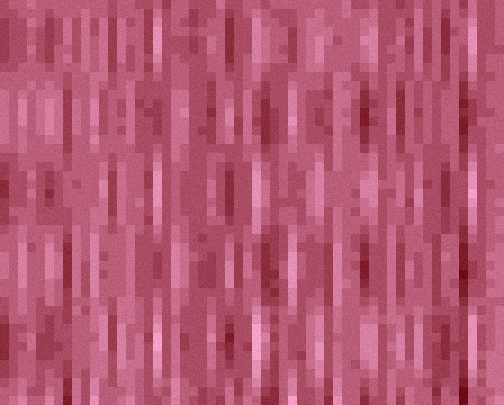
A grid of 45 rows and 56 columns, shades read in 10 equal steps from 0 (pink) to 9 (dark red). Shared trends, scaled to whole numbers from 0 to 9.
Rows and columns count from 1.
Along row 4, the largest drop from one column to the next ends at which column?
18
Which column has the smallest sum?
29
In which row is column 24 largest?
13
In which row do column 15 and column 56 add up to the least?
45
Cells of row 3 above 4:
26
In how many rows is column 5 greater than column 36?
26
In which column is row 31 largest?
52
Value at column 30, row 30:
7
